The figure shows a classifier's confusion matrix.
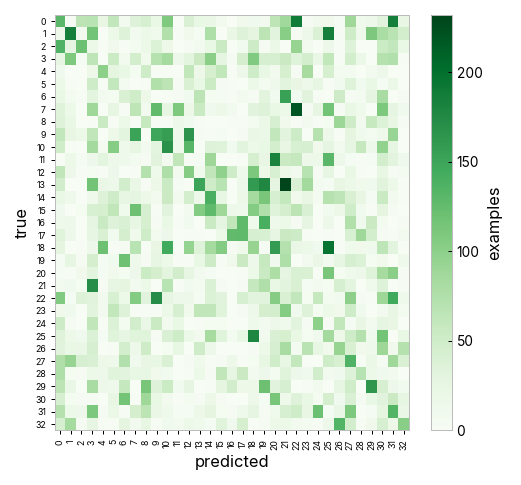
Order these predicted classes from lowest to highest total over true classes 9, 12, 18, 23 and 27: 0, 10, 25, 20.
0, 25, 20, 10
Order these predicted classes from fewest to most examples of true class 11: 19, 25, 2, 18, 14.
2, 19, 18, 14, 25
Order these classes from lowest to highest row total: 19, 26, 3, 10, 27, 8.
8, 19, 26, 27, 10, 3
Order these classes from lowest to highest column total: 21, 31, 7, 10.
7, 31, 10, 21
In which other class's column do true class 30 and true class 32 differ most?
26
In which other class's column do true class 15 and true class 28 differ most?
14
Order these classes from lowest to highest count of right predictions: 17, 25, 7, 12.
7, 25, 12, 17
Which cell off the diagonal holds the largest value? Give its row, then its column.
13, 21
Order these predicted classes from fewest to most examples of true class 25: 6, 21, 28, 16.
16, 6, 21, 28
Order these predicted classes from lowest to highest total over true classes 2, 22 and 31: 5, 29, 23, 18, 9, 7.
29, 23, 5, 18, 7, 9
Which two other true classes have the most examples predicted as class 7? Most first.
9, 15
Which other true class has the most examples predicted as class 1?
3
